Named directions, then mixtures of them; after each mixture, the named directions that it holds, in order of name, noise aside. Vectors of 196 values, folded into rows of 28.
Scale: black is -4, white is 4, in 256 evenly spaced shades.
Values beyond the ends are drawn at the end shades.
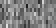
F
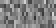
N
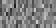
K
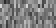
F, K, N.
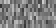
F, N.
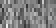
F.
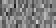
K.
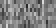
F.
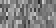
F, K, N.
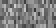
F, K, N.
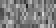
F, K, N.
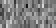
F, K.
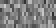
N.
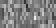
F, N.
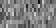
F.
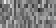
F, K, N.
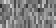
F, K, N.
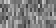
F, N.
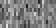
F.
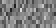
K.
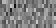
K, N.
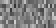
K, N.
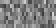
N.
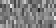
F, K, N.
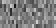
K, N.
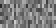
F, K, N.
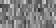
F, N.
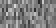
F, K.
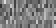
F, K, N.
